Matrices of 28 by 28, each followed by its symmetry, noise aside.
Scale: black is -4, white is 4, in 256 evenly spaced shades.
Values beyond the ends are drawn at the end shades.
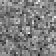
symmetric across the other diagonal.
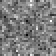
mirrored top to bottom.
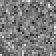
symmetric across the other diagonal.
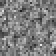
same after a half turn.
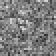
symmetric.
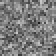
no symmetry.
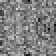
mirrored top to bottom.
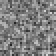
antisymmetric.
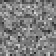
mirrored left to right.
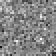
symmetric.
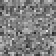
mirrored left to right.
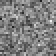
no symmetry.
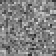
symmetric across the other diagonal.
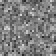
mirrored top to bottom.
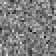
no symmetry.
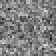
mirrored top to bottom.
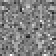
mirrored left to right.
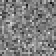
symmetric across the other diagonal.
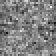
same after a half turn.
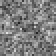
same after a half turn.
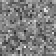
symmetric across the other diagonal.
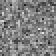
no symmetry.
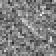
symmetric across the other diagonal.
